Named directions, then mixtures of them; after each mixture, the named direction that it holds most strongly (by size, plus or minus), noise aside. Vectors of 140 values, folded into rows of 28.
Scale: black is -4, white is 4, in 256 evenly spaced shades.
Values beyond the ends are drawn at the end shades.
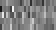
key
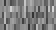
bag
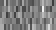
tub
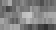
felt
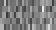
tub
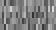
bag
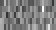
tub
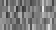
tub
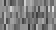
bag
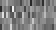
key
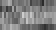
felt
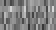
bag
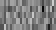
tub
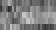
felt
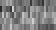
key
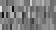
key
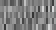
bag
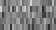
tub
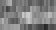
felt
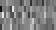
key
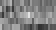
felt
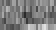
felt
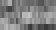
felt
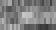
felt
